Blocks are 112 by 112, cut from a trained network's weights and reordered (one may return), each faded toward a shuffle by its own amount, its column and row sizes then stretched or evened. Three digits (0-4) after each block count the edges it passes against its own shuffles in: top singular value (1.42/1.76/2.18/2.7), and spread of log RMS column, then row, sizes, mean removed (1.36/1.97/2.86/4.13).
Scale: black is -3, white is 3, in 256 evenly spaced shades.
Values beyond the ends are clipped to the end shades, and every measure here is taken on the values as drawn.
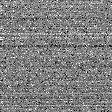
2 0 1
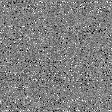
0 0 2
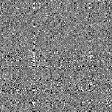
3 2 3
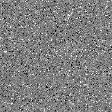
0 1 2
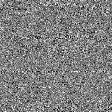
1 0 2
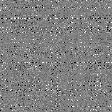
2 2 3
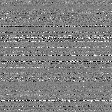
2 0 4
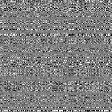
4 1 4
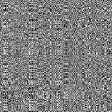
4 3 2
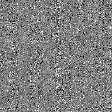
1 3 0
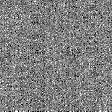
2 0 1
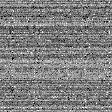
4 1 1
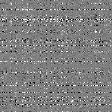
2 3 4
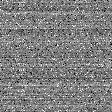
2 0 0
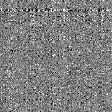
2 1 2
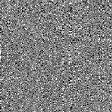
2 2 0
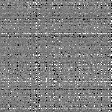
3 3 3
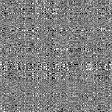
3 1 3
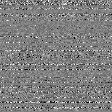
0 0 4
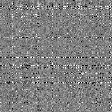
3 2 3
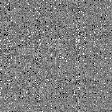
0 3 2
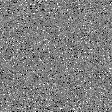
1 0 2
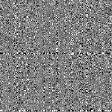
2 3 2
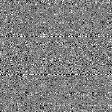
2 2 3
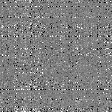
2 2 3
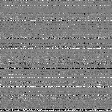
3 1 4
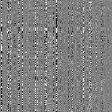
4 4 1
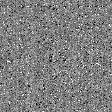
1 1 0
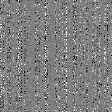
2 4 0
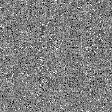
1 2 0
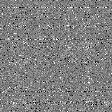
0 1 3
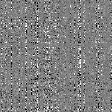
1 4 2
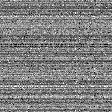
4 0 2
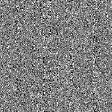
1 3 0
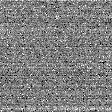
2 1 1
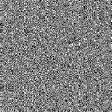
3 2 0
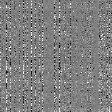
1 4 1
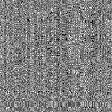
3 1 1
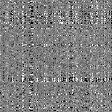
3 2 3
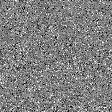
0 0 1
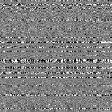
4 0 4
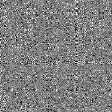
2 3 2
